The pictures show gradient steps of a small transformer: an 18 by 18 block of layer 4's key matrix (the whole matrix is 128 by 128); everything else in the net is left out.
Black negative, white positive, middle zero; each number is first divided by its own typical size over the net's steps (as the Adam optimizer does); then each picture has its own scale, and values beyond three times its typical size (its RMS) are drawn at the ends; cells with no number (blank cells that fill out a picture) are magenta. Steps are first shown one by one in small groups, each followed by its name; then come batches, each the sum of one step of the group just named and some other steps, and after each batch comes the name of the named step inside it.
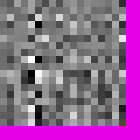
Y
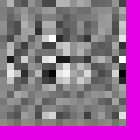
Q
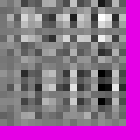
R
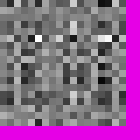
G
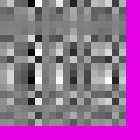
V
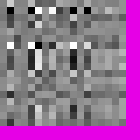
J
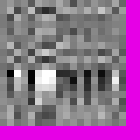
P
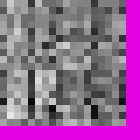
P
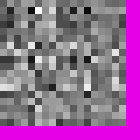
J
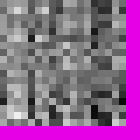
G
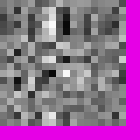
Q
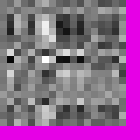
Q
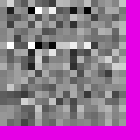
J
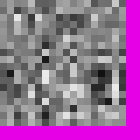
P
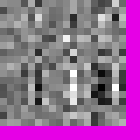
R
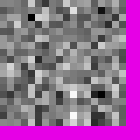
Y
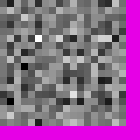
G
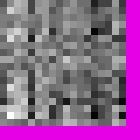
G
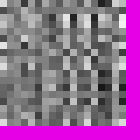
R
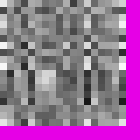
P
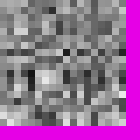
P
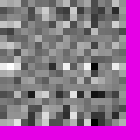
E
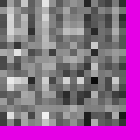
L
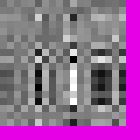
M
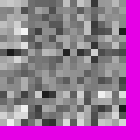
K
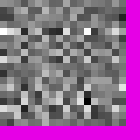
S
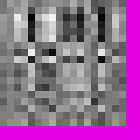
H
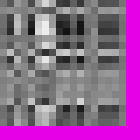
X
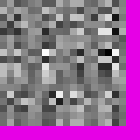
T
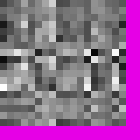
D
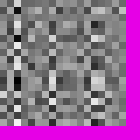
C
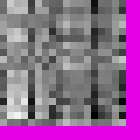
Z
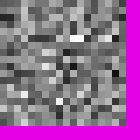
S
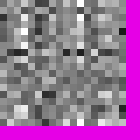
K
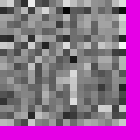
M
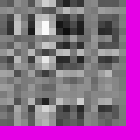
X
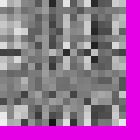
K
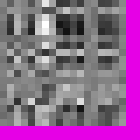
X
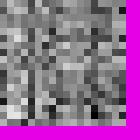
Z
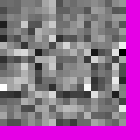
D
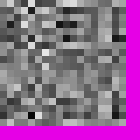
T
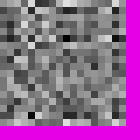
C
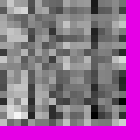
Z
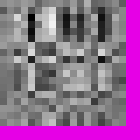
H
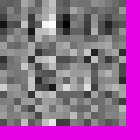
D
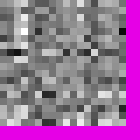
K
